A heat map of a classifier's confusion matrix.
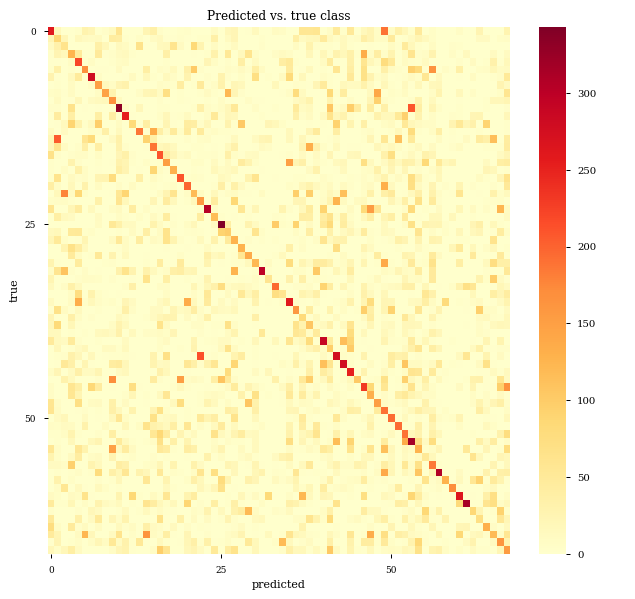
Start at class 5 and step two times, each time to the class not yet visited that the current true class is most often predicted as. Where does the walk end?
3
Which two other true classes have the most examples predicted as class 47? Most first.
23, 65
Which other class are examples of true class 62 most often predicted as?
29
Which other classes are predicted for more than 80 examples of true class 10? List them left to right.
41, 44, 53
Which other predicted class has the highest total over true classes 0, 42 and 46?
49
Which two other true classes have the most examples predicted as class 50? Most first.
36, 16
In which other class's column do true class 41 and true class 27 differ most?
44
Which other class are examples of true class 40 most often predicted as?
43
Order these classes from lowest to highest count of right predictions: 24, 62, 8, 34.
34, 62, 24, 8
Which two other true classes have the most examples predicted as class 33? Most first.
25, 34
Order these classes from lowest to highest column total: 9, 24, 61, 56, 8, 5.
8, 61, 5, 24, 9, 56
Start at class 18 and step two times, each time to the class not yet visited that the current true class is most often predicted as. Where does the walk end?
38
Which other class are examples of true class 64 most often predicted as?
0
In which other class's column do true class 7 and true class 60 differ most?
37
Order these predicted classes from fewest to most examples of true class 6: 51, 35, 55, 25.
51, 25, 55, 35
